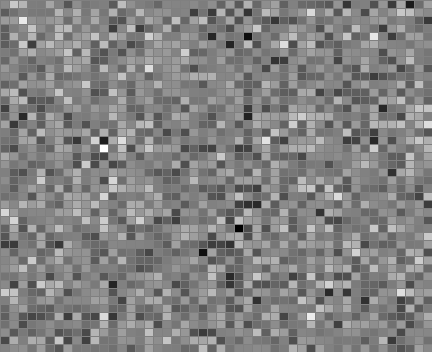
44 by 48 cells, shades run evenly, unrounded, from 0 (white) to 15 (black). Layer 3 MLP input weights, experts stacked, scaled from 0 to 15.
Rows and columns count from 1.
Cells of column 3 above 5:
38
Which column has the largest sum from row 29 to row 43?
26
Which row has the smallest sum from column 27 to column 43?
15
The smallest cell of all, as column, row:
12, 19
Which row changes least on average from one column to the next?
10
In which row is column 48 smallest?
16
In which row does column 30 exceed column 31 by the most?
17
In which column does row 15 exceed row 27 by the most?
28
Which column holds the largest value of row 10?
42
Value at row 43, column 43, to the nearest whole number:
4
